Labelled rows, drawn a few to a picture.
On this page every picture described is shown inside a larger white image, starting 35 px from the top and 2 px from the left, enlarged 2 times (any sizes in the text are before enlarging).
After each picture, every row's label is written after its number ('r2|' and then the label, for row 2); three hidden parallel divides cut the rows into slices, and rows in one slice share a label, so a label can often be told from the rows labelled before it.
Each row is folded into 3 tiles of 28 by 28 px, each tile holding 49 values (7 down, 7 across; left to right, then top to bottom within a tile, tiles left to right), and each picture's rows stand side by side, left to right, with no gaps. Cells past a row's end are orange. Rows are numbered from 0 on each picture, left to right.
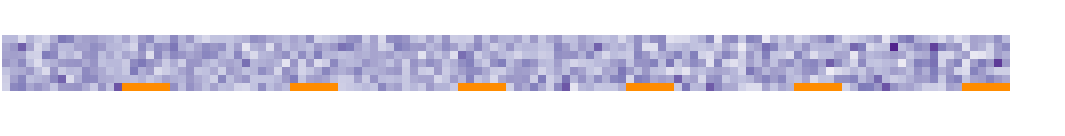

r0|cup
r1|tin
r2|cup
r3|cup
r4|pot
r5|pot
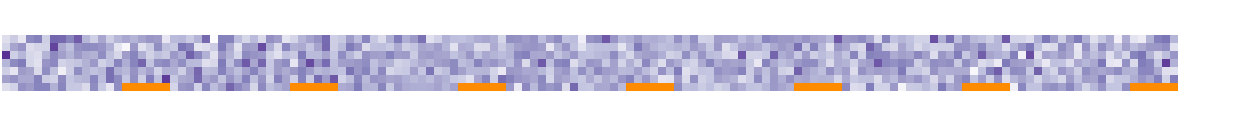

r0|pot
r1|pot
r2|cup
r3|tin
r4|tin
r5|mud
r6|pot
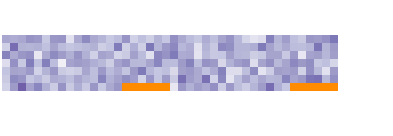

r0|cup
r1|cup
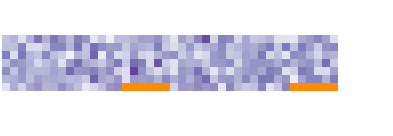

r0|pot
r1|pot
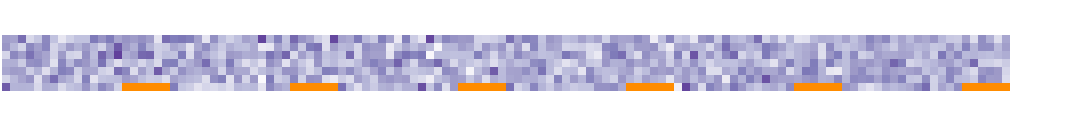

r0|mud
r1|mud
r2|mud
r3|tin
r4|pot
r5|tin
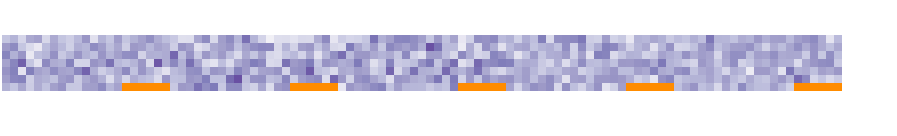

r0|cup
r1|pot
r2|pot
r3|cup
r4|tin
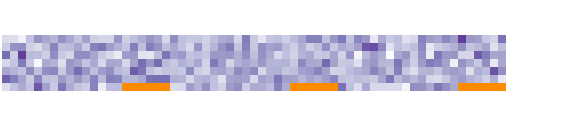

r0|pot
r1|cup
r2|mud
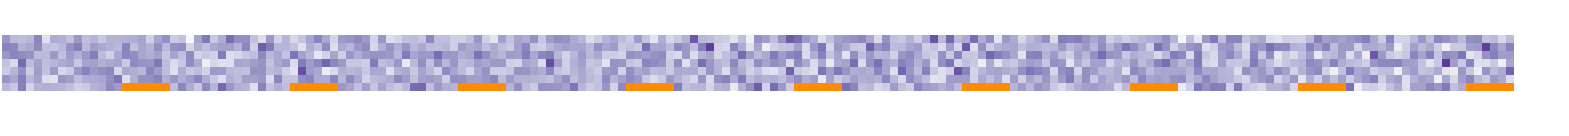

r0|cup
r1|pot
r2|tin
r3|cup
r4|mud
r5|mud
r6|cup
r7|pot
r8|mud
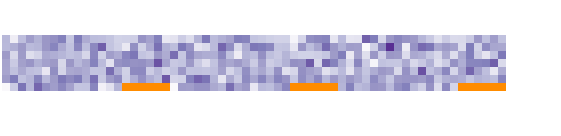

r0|pot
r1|pot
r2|pot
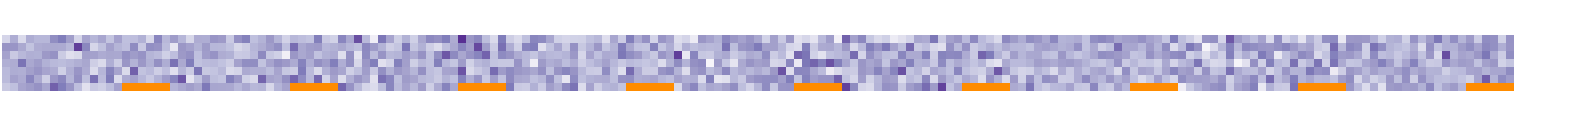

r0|cup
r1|cup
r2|mud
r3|tin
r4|pot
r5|mud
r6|tin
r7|pot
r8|tin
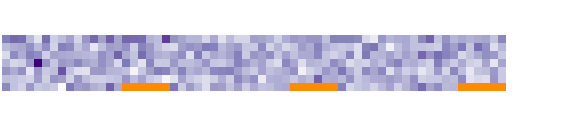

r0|mud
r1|tin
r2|mud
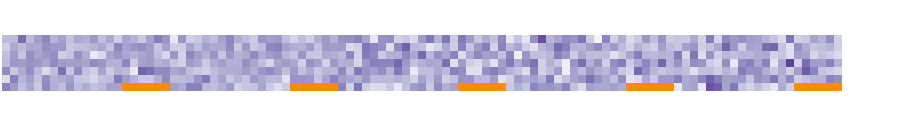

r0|tin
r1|cup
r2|mud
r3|pot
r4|pot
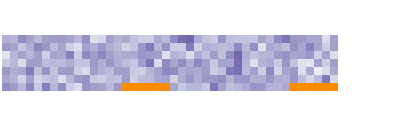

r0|tin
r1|tin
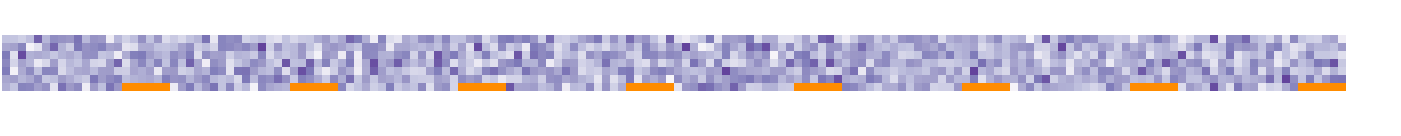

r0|pot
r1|pot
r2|mud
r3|mud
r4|pot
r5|cup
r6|pot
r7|pot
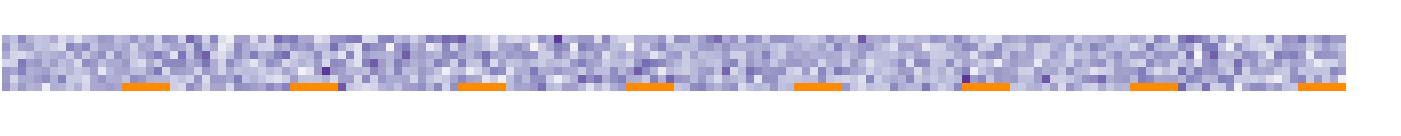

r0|tin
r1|mud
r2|mud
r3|pot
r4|cup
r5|tin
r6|cup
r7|mud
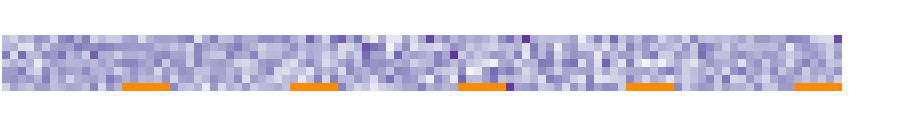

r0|cup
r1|tin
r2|mud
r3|mud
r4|tin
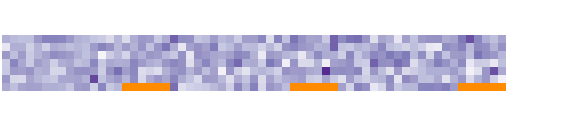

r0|cup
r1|mud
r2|mud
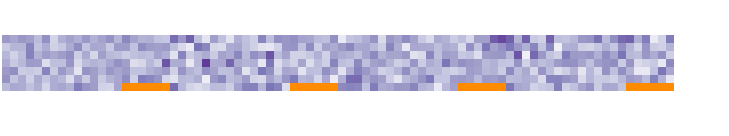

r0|tin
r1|mud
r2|cup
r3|mud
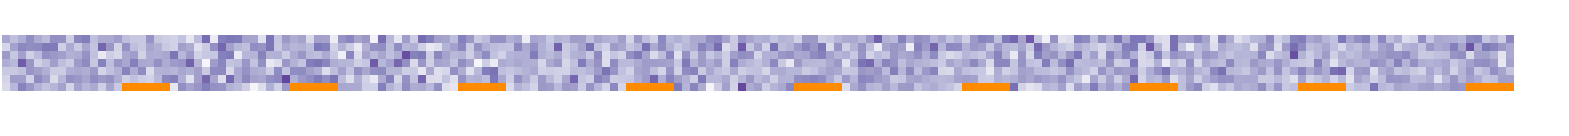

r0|cup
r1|pot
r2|mud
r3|cup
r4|tin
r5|cup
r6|mud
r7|tin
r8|tin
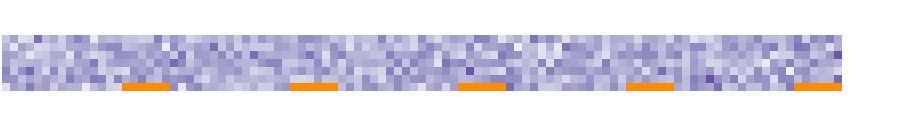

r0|cup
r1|tin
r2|cup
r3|tin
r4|cup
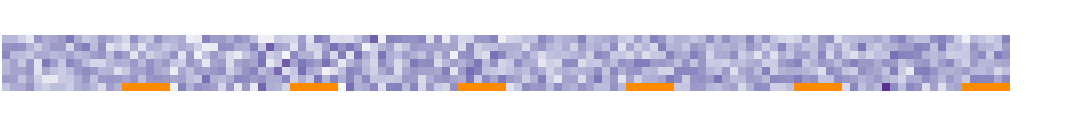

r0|cup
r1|pot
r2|pot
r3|cup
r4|cup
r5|cup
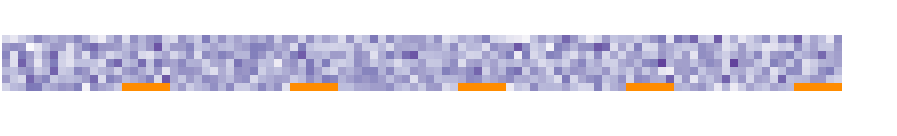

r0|pot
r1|cup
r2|cup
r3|pot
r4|mud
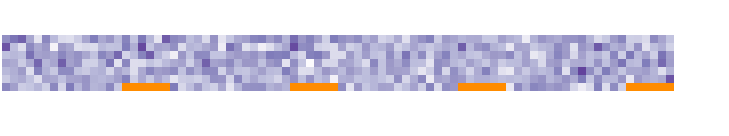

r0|mud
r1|mud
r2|tin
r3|pot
